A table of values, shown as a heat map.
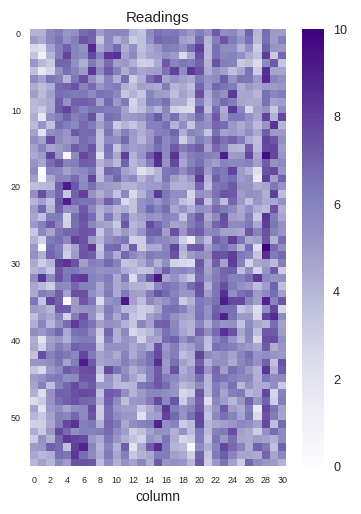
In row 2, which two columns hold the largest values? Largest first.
7, 20
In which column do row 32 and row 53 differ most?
15
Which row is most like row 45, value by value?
1
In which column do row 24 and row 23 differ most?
28
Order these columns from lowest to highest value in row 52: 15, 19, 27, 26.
27, 19, 26, 15
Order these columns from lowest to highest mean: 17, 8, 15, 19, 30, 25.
8, 19, 25, 30, 17, 15
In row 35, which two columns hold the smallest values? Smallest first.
4, 8
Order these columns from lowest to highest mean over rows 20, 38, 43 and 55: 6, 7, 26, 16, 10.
10, 26, 16, 7, 6
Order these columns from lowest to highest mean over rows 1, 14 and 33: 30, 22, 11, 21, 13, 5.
13, 21, 30, 11, 5, 22
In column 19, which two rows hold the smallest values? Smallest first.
54, 27
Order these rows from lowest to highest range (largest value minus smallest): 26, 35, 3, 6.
26, 6, 3, 35
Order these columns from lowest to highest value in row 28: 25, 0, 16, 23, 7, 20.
25, 0, 16, 23, 20, 7
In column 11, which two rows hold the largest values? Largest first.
35, 16
